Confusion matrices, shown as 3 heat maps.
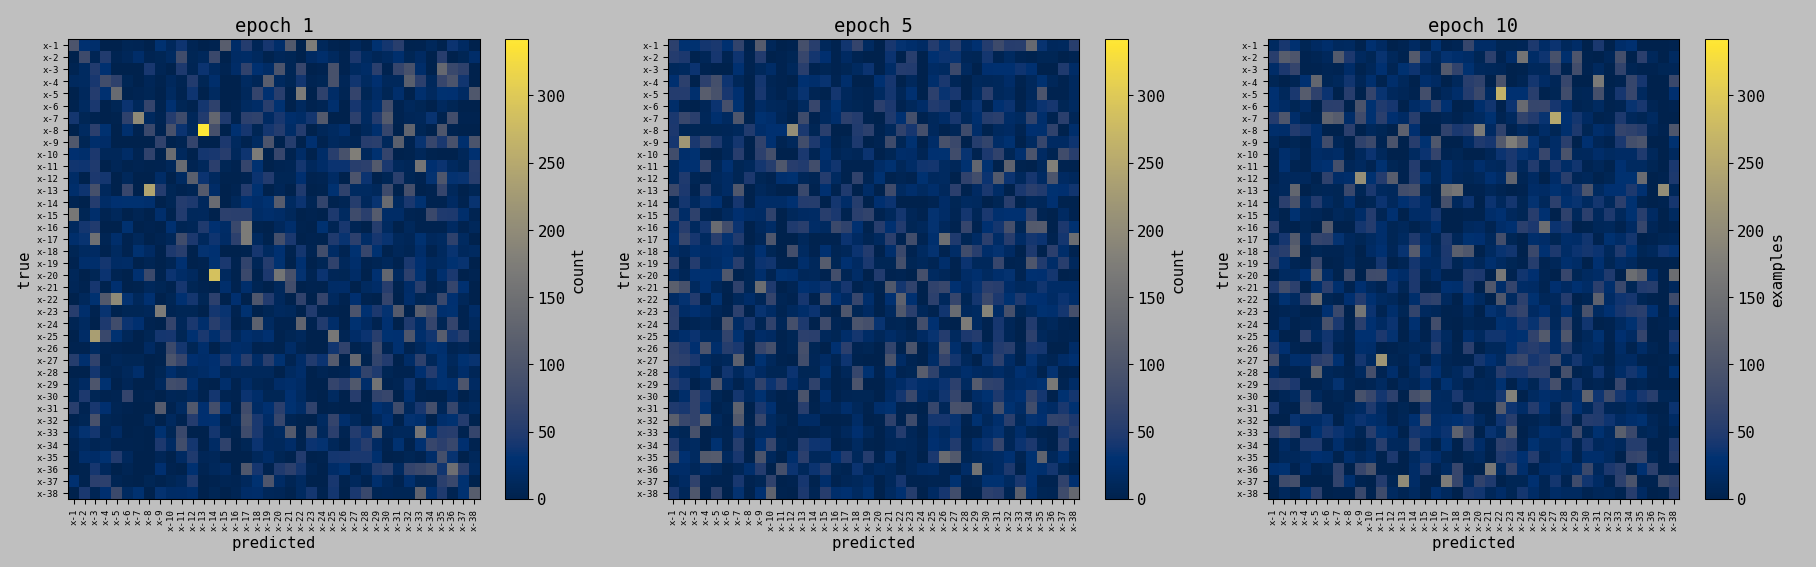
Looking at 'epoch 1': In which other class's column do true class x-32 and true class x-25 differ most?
x-3
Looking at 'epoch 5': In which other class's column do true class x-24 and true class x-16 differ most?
x-5
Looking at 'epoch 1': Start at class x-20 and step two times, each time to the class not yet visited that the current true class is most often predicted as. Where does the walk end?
x-30
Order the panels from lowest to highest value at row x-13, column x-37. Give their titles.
epoch 1, epoch 5, epoch 10
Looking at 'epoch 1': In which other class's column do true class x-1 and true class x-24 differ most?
x-23
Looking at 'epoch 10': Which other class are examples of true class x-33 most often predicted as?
x-18
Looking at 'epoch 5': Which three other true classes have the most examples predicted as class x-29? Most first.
x-36, x-11, x-12
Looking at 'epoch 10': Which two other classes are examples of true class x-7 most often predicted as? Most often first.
x-27, x-6
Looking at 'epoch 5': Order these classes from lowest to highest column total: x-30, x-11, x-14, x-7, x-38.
x-11, x-14, x-38, x-30, x-7
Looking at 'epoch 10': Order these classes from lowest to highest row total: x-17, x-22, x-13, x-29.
x-29, x-17, x-22, x-13
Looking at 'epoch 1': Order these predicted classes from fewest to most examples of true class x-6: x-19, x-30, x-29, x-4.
x-4, x-29, x-19, x-30
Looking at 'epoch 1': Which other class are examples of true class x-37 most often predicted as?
x-19
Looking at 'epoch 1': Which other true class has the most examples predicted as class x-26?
x-10
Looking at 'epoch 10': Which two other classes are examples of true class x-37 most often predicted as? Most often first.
x-13, x-17
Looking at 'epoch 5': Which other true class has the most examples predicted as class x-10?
x-38
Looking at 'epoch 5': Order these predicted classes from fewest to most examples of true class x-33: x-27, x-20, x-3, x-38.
x-20, x-27, x-38, x-3
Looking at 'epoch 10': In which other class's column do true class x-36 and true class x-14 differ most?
x-21
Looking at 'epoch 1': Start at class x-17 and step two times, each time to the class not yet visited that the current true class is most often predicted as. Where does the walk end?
x-35
